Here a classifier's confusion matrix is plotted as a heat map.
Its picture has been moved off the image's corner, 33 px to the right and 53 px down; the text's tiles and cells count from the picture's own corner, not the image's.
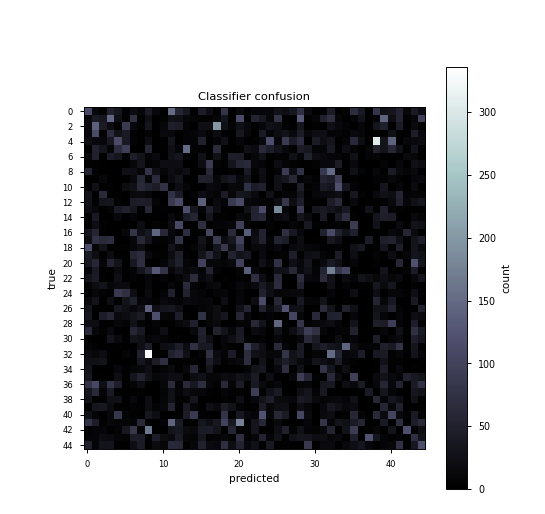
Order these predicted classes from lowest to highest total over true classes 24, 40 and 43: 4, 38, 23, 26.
26, 38, 4, 23
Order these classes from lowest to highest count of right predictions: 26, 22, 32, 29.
22, 29, 26, 32
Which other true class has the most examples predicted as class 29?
44
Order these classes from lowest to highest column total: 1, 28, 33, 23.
33, 1, 23, 28
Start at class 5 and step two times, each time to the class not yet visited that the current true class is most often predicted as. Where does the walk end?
25
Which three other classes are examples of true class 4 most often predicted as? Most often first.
38, 40, 24
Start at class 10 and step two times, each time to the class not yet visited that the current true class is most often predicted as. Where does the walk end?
21
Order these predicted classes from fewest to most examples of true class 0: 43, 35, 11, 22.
22, 43, 35, 11
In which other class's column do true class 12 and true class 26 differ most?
15
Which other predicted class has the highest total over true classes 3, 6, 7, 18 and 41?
20
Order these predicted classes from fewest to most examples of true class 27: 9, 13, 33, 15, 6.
13, 6, 33, 15, 9
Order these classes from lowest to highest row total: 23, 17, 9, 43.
23, 9, 43, 17
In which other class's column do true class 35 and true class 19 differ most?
28
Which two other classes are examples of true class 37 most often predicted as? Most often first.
22, 1
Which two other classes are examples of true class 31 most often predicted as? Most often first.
34, 21
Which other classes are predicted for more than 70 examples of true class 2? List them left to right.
1, 5, 17
